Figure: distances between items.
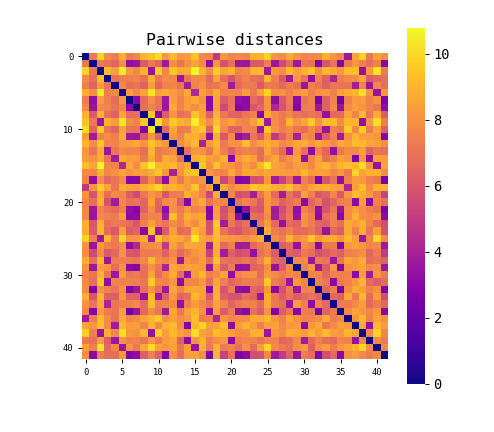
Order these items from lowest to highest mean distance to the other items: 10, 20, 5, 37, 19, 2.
20, 19, 10, 37, 5, 2
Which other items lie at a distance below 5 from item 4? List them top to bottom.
14, 20, 30, 37, 39
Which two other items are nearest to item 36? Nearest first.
0, 18
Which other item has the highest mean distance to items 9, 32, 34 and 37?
15
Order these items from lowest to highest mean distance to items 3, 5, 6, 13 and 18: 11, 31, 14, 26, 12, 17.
31, 17, 26, 11, 14, 12
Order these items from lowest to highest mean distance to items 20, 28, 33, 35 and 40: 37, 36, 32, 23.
32, 23, 37, 36
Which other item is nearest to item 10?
8
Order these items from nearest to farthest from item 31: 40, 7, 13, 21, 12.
13, 40, 21, 7, 12
